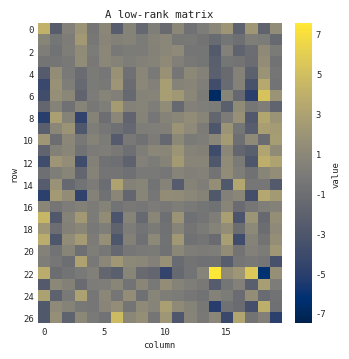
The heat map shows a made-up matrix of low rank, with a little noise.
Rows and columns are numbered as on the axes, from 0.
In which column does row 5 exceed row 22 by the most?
18
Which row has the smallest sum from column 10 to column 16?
21
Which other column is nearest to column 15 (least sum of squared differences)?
19
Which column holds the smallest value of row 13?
3
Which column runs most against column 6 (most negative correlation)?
15
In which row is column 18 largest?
6
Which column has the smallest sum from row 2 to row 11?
14
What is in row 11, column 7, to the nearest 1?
-1
